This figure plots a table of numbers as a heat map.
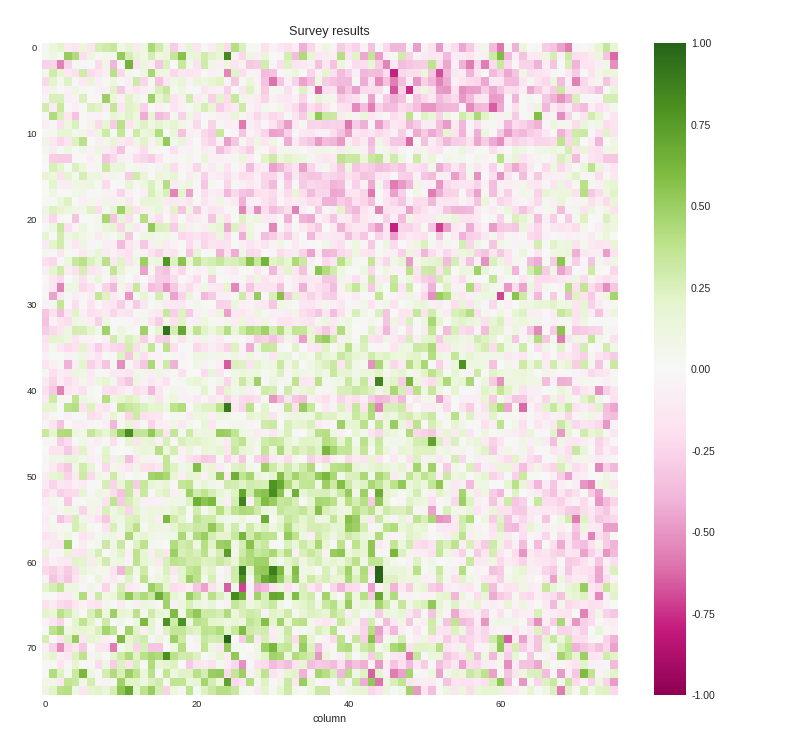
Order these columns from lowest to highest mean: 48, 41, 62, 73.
73, 62, 48, 41
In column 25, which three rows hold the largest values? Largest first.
64, 50, 71
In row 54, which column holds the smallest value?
51
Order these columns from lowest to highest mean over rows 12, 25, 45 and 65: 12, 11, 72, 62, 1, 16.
72, 1, 62, 12, 11, 16
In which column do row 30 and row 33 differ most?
16
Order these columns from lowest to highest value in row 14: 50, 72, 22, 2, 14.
50, 22, 14, 2, 72
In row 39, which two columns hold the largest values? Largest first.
44, 48
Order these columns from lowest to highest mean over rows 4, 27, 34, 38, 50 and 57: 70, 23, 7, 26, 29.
70, 29, 7, 23, 26
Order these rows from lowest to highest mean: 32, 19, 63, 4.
4, 19, 63, 32
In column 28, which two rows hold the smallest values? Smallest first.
19, 63
